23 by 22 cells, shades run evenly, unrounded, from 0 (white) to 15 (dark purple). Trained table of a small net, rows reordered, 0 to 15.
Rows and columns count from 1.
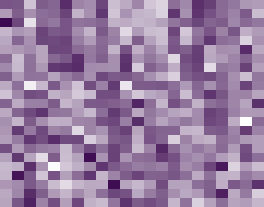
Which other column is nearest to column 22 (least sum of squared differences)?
20
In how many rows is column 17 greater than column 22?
15
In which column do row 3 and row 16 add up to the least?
12
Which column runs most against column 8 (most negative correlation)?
4
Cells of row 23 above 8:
11
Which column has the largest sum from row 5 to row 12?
17
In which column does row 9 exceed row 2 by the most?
10
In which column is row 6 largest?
21
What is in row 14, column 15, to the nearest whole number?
7
